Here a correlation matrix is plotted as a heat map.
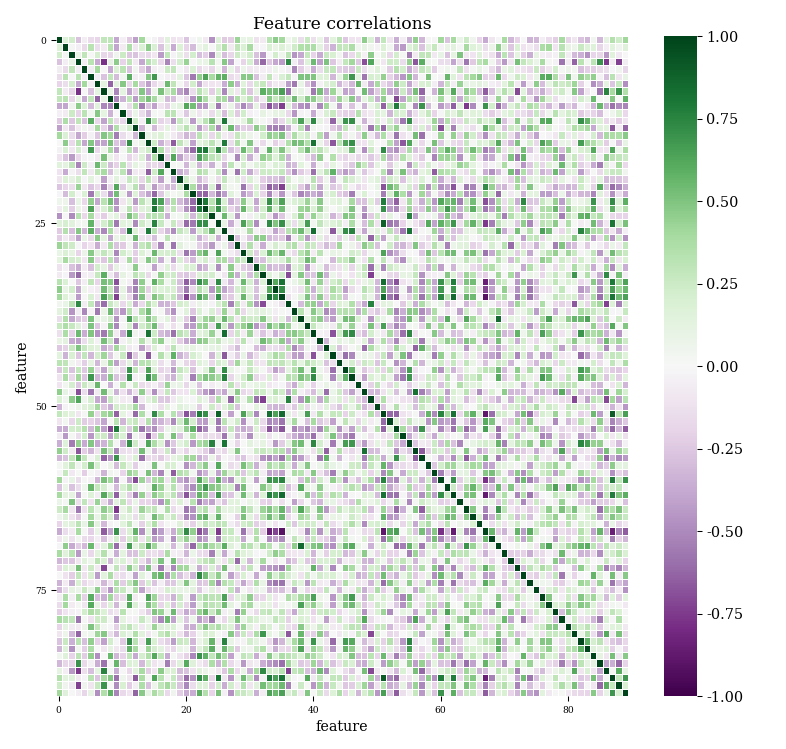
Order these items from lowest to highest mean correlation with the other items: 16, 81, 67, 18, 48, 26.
67, 48, 18, 16, 81, 26
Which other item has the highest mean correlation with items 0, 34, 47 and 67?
79
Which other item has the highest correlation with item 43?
18
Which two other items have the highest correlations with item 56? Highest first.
48, 79
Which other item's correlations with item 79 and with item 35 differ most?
22
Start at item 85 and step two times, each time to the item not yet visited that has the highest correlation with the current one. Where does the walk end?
36
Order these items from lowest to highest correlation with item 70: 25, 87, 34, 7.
25, 87, 7, 34
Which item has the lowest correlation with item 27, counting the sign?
49
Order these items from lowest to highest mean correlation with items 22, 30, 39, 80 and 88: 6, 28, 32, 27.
27, 6, 28, 32
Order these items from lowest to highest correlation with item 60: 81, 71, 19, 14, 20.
20, 19, 14, 81, 71
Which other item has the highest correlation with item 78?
61
